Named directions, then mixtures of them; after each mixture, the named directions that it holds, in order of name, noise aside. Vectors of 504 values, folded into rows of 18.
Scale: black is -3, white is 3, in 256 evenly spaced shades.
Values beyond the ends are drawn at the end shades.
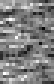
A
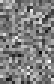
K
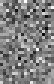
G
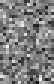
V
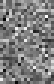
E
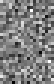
G, K, V.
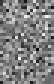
G.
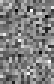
G, K.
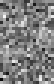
A, E, V.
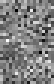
E, G, K.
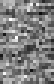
A, G, V.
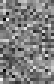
E, G.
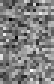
A, G, V.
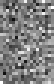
A, G.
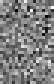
G, K.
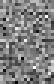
E, V.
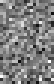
K, V.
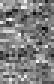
A, G.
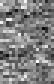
A, G.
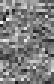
A, E.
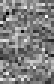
A, E.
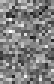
A, G, V.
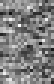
A, E, K.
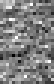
A, K, V.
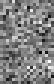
E, K.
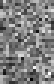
A, E, V.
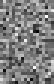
E, V.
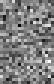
E, K.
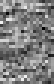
A, E.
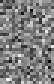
K.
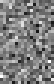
K, V.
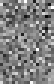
G.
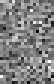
E, K, V.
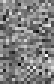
E, K.
